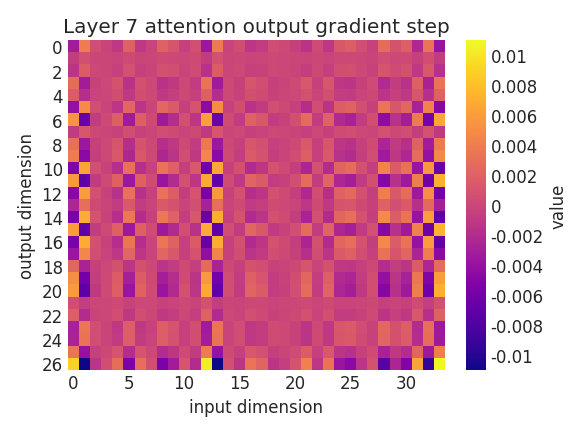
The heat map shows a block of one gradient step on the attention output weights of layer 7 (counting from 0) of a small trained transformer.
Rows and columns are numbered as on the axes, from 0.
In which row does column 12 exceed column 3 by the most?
26
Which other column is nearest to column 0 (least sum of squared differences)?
12
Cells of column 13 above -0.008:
26
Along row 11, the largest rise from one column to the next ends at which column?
33
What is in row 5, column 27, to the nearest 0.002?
0
